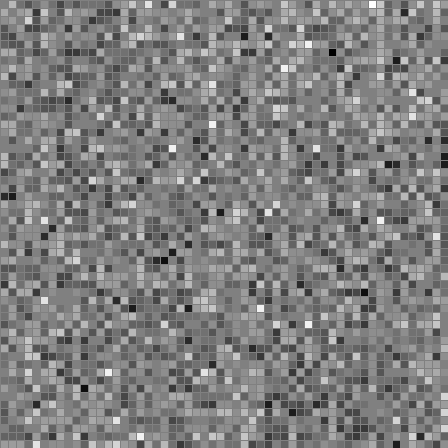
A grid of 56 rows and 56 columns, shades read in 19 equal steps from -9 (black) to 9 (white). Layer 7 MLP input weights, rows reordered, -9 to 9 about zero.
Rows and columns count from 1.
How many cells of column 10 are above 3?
7
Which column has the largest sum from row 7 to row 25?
36
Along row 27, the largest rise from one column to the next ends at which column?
34
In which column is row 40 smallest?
4
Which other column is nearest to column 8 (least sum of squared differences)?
31
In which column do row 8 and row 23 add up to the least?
50
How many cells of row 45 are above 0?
20
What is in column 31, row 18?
1
